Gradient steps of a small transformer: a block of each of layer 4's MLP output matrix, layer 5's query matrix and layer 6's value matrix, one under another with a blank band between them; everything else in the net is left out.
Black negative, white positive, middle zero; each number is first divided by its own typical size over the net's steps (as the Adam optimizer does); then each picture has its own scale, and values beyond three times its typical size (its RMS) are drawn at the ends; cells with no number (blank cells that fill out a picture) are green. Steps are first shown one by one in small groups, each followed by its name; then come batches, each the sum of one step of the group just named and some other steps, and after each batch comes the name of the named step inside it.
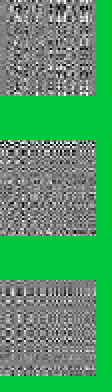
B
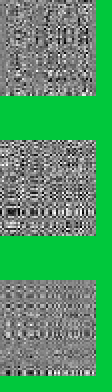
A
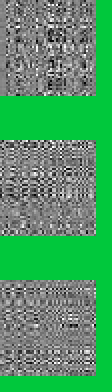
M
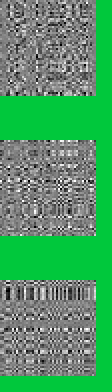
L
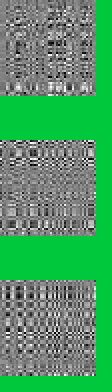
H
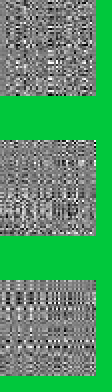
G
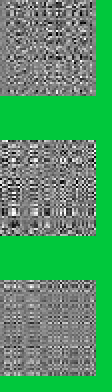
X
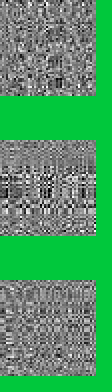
M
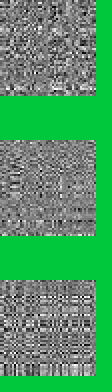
H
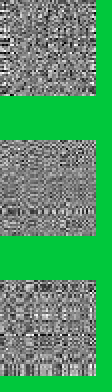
A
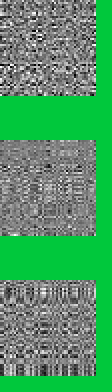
L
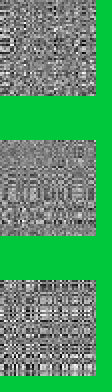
G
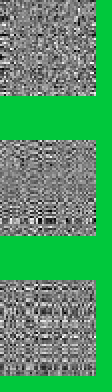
A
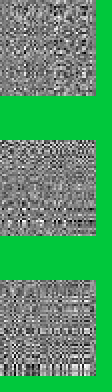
B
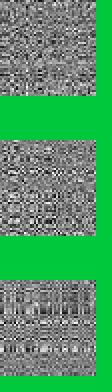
G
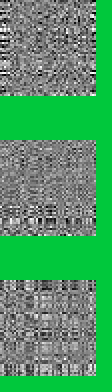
A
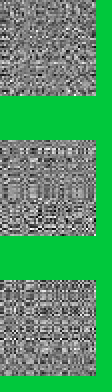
L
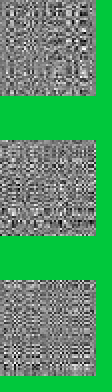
X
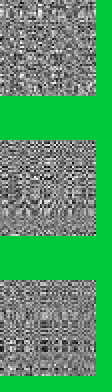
B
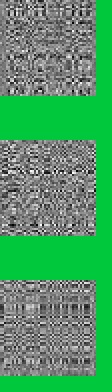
X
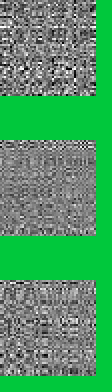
M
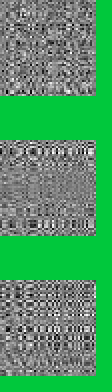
H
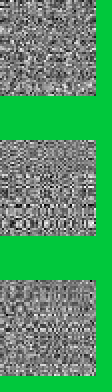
H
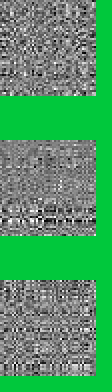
L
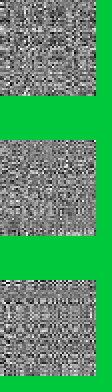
G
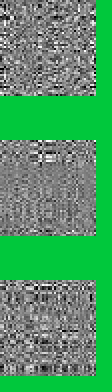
G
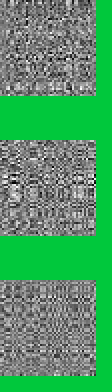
H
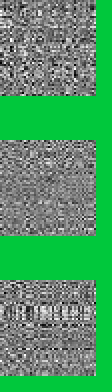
M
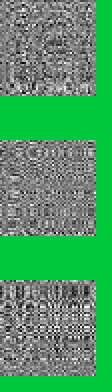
H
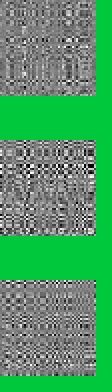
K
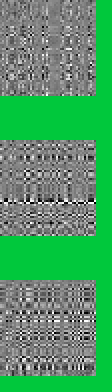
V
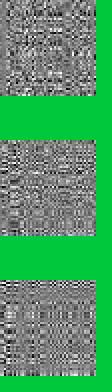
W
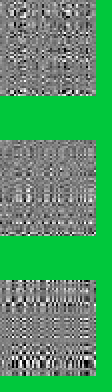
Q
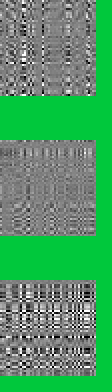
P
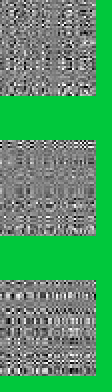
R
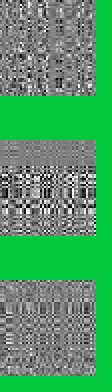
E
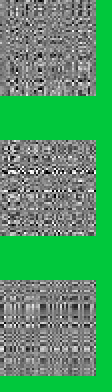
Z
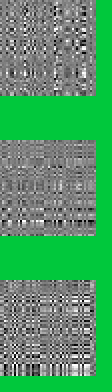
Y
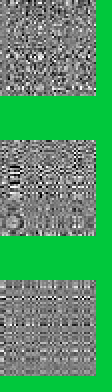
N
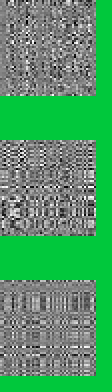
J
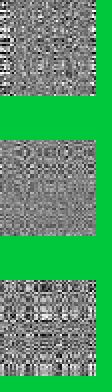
K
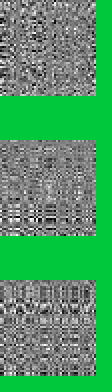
P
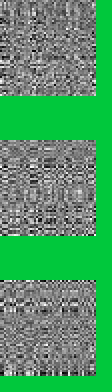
K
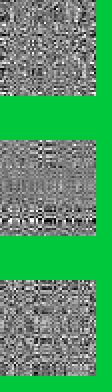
Y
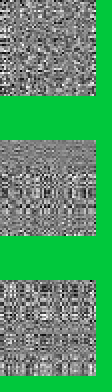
E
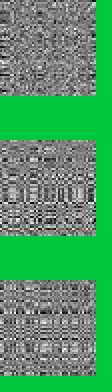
V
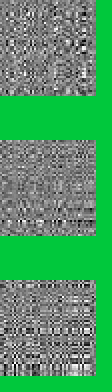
Y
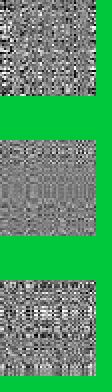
P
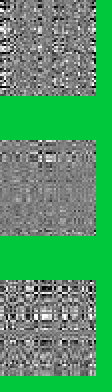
Q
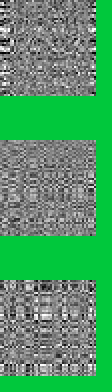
J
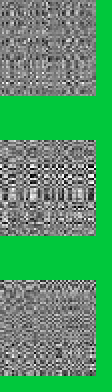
K
